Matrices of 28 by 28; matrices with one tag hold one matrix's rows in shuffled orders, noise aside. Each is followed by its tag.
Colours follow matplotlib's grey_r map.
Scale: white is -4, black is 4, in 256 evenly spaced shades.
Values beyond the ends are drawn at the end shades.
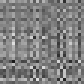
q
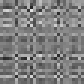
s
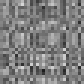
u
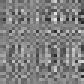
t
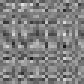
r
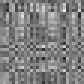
u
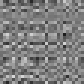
r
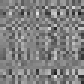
t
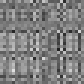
q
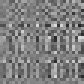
t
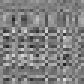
r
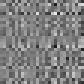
t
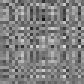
u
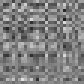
r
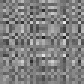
u
